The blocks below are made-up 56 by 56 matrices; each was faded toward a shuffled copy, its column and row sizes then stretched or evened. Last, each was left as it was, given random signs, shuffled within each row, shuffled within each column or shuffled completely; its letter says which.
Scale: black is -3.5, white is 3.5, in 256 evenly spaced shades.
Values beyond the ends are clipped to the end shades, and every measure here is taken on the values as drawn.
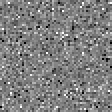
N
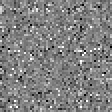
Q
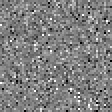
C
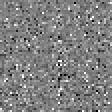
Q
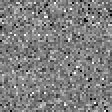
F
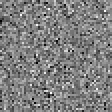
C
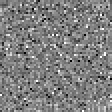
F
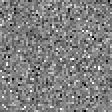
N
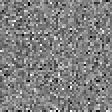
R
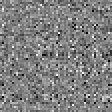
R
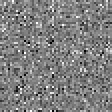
R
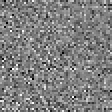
R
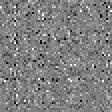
R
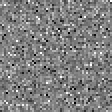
N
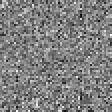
Q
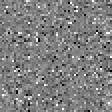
R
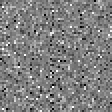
C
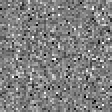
Q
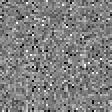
R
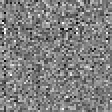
R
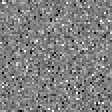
N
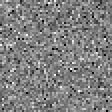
N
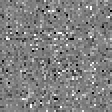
Q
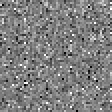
C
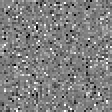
C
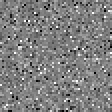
N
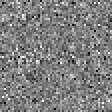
R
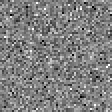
N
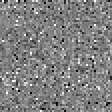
Q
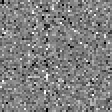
C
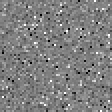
N
